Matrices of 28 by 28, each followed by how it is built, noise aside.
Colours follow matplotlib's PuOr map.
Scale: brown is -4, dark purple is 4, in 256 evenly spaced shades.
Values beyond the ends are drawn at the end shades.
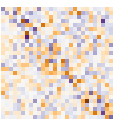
banded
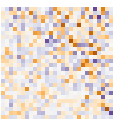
upper triangular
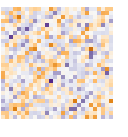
Hankel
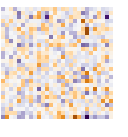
low rank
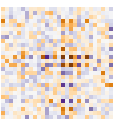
low rank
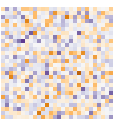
Hankel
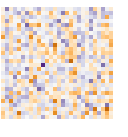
blocks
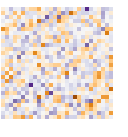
Hankel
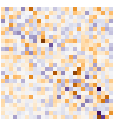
banded
